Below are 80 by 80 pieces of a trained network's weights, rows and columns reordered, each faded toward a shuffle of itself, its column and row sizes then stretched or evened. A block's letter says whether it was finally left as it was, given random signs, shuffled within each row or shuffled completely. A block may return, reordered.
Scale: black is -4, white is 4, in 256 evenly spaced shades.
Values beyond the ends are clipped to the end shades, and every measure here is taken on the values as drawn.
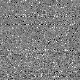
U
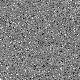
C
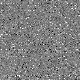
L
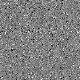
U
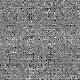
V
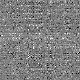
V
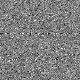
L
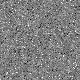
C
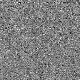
L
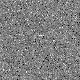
C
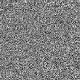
V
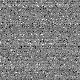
L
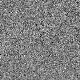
L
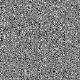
U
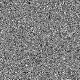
L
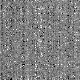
V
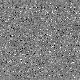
L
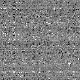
V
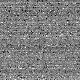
L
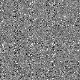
U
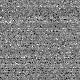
L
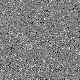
L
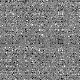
V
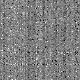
V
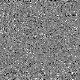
U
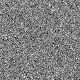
C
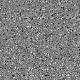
L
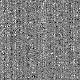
V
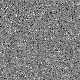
C
